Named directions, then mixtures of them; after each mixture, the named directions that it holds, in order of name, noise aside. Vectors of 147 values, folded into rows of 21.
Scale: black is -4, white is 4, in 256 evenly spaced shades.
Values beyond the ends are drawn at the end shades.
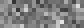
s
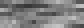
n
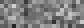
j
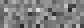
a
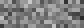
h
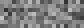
a, h.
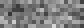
h, n.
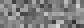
j, s.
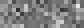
s.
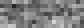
j, n.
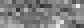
n, s.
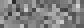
h, s.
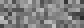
h.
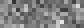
s.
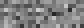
a, n.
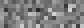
a.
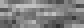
n.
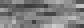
n.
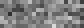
h, n.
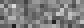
j.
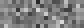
a, s.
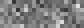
s.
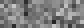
j.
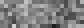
j, n.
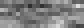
n, s.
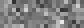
s.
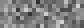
a, s.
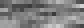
n.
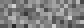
h, j.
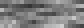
n.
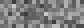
j, s.
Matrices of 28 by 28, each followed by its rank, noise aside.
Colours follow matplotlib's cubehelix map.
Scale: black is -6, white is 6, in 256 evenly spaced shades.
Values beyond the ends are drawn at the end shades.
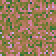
six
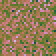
eight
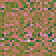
four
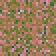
eight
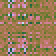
two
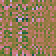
three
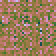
six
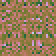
three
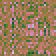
four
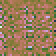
three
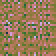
four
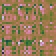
three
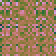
two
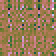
two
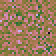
eight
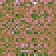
four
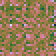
four
